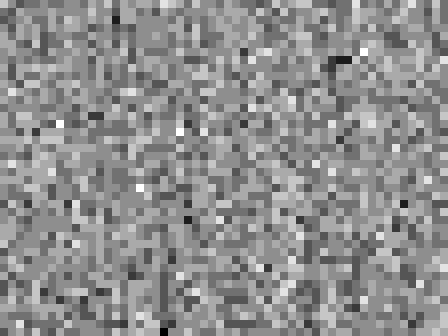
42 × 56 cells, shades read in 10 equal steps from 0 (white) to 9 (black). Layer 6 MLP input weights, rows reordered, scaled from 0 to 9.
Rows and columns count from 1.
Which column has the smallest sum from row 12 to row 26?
46
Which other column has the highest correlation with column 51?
45
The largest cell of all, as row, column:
42, 21
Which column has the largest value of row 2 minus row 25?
35
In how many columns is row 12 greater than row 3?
22
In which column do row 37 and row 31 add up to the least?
10
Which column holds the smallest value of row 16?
8
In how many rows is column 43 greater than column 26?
22
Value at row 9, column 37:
4
